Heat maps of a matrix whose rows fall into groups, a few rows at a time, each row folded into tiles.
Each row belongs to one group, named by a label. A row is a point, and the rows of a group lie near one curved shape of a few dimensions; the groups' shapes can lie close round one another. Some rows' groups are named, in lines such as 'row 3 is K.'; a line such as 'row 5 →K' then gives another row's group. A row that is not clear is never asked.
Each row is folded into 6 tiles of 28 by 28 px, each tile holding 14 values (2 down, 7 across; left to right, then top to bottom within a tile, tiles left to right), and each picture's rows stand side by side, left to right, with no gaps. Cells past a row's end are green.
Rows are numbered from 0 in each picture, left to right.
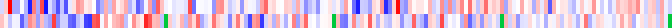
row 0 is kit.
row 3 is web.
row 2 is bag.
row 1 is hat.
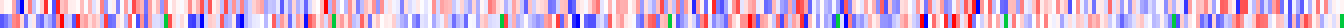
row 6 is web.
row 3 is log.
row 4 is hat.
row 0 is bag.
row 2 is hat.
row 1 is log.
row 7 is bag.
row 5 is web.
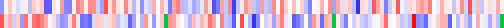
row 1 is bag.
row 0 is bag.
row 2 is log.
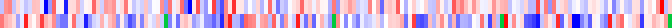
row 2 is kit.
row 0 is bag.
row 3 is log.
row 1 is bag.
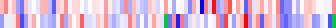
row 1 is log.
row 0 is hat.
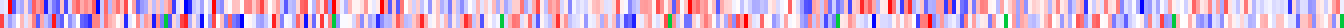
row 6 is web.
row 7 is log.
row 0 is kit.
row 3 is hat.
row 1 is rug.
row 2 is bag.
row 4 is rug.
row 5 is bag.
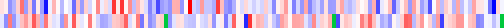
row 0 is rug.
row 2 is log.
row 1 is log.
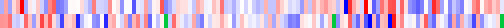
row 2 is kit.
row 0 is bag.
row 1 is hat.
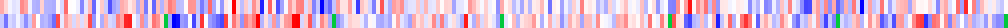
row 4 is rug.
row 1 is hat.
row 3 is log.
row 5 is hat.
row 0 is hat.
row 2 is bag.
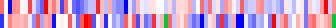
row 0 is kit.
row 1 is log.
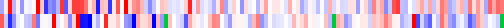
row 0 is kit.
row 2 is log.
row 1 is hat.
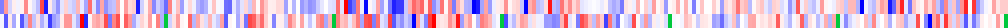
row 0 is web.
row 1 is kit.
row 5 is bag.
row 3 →bag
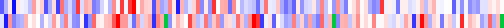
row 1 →kit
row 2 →kit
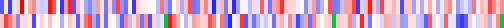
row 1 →bag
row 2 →hat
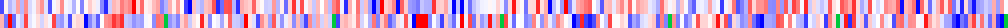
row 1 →bag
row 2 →kit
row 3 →kit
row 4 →log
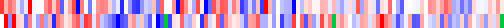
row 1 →kit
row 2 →hat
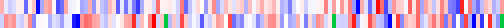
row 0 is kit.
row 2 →hat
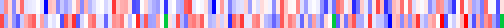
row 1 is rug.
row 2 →hat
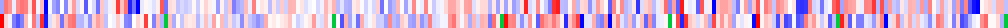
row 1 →log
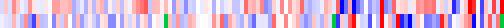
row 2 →rug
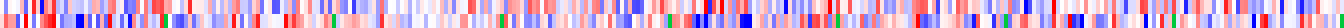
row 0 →hat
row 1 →hat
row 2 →rug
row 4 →log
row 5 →kit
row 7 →bag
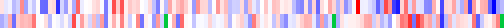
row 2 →log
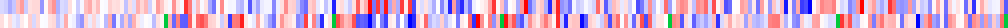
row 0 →hat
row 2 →log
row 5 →bag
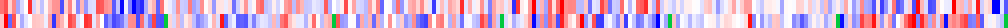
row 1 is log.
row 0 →web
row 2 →kit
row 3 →kit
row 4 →kit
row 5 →log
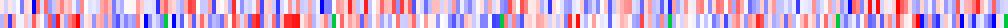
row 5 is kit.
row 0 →log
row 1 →hat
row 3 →rug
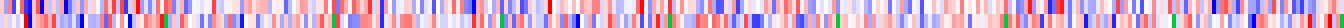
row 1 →rug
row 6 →bag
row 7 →kit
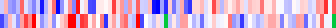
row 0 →log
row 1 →rug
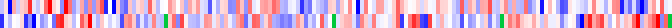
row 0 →bag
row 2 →hat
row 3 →kit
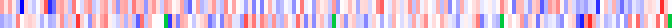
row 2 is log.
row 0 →bag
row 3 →kit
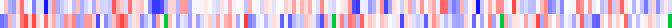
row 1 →kit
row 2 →hat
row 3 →kit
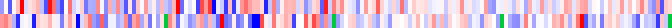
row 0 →bag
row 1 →kit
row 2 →hat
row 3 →kit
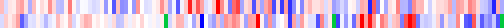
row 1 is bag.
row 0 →log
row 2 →log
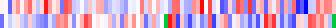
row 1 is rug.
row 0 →bag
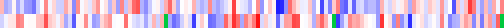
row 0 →rug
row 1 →hat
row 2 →rug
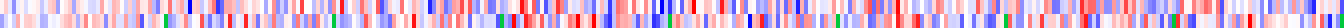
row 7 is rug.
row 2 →hat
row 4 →bag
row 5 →kit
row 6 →kit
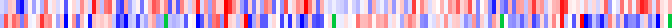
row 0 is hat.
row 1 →kit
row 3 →kit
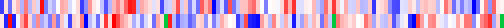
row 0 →web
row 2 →kit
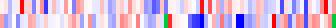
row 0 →hat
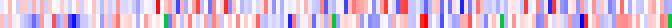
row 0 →log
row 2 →bag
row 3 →log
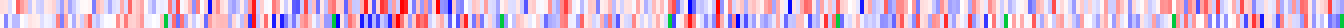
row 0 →hat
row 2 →bag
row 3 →bag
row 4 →rug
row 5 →bag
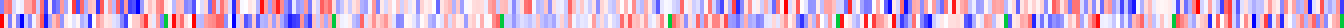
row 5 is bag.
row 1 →hat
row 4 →bag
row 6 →bag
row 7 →bag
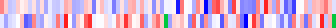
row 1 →kit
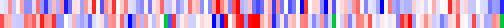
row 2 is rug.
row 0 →bag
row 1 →log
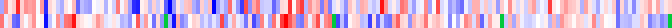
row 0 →rug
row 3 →log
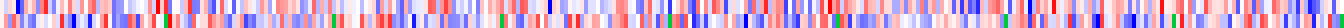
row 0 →rug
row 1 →bag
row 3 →rug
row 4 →rug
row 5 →rug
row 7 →web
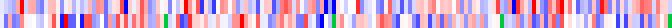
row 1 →rug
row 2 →hat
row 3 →kit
